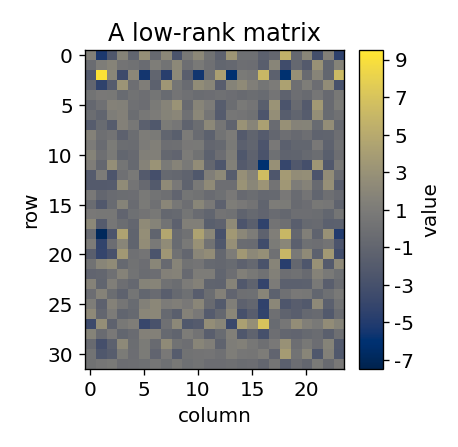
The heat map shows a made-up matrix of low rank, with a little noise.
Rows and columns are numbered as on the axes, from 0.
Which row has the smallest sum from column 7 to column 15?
2
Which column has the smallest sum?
1
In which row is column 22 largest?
20
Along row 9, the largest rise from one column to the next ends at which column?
17
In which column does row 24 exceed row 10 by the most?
16
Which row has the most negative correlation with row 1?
30
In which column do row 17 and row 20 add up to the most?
18
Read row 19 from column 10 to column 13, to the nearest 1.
3 0 -2 3
